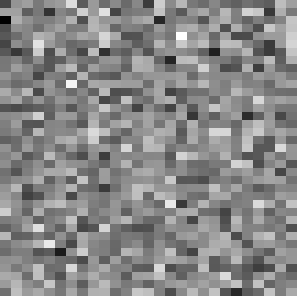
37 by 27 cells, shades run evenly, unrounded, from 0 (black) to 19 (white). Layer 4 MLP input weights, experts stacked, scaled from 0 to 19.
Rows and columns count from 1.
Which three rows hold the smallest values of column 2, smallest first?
7, 14, 22
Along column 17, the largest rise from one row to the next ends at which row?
27
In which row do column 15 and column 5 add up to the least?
3
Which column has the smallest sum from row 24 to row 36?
23
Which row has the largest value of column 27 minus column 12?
5
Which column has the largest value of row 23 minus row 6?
25
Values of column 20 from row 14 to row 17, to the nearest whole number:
15 7 10 16
